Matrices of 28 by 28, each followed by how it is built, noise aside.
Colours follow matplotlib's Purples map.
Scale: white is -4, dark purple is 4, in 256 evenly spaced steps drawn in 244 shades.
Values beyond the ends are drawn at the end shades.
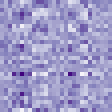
low rank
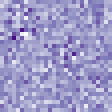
block diagonal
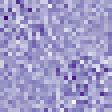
block diagonal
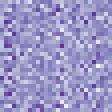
repeating rows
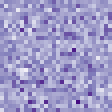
noise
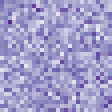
noise
